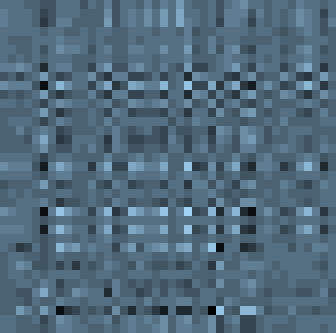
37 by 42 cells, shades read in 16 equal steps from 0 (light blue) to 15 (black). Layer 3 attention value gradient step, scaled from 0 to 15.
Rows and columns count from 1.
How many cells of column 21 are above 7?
13
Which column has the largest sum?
6
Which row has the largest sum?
35
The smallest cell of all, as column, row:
24, 24
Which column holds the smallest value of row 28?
27
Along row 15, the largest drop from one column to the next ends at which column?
28
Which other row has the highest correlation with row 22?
14
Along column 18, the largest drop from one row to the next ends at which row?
10
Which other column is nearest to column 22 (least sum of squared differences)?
5
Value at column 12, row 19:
11
